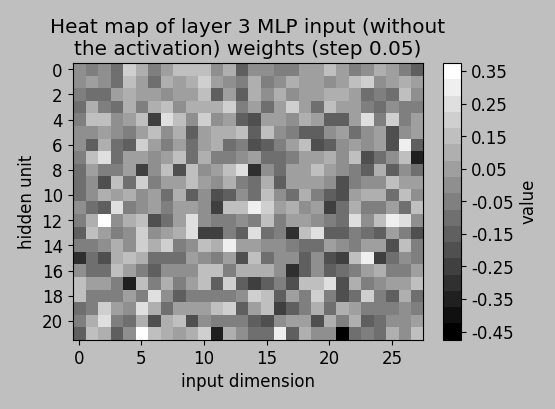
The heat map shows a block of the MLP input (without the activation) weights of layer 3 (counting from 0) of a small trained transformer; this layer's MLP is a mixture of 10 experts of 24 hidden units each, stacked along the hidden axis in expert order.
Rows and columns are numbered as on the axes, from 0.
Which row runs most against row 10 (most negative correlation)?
3
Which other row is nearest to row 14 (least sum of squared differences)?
5
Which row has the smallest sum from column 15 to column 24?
13
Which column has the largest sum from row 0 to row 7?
10
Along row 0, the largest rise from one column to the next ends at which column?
4
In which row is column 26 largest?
6
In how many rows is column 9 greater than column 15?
12
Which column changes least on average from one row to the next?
16
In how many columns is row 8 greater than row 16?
13
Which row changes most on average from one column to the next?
21
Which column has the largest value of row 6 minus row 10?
11
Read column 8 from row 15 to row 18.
-0.1 0 -0.05 -0.15
